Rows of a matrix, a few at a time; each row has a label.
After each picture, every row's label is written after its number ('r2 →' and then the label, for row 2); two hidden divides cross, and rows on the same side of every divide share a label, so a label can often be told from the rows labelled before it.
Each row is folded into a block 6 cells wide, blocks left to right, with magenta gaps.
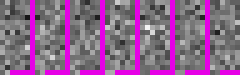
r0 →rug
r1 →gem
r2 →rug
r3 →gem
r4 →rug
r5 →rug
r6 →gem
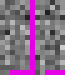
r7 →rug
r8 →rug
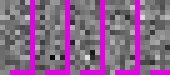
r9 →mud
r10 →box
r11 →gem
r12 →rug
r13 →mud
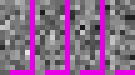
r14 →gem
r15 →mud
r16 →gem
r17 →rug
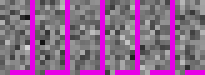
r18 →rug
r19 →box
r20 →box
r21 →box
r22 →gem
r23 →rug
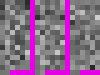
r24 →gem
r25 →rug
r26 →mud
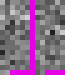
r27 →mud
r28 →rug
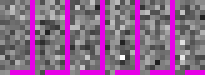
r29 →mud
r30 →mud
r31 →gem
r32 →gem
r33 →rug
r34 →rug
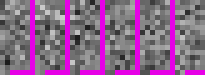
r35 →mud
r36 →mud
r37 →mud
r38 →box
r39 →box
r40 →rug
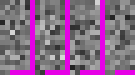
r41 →gem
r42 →gem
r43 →box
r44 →rug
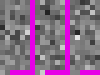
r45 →rug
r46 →rug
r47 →rug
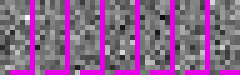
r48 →mud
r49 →mud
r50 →rug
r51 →box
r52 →rug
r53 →gem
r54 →box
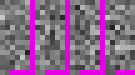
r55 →box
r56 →rug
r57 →box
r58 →box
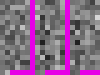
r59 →box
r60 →box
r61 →mud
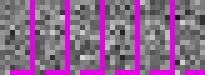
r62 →box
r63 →mud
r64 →gem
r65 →rug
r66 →rug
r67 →rug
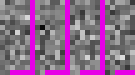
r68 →mud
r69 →box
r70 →gem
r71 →gem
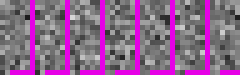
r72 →rug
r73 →rug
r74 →mud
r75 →box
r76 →rug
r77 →gem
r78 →rug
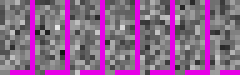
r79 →gem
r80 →box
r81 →rug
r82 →gem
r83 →mud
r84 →box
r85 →rug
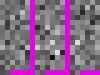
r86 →box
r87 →box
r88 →rug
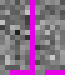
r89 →rug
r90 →gem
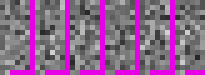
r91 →rug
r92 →box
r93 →rug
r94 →gem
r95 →rug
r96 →rug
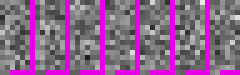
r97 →gem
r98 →rug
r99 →box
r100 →gem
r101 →gem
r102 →box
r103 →mud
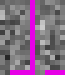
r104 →mud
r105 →gem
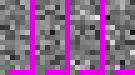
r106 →box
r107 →rug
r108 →mud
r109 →gem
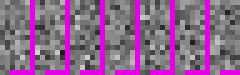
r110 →box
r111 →box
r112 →gem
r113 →gem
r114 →mud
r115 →gem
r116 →rug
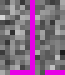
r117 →mud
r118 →box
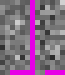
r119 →gem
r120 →box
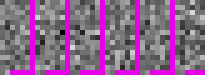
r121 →box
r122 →mud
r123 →box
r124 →gem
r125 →box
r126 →mud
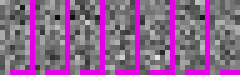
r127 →rug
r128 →rug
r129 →rug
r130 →gem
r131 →gem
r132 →rug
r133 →rug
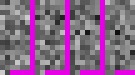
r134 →mud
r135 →rug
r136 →rug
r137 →box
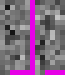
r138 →box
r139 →mud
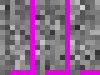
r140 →box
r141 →rug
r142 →box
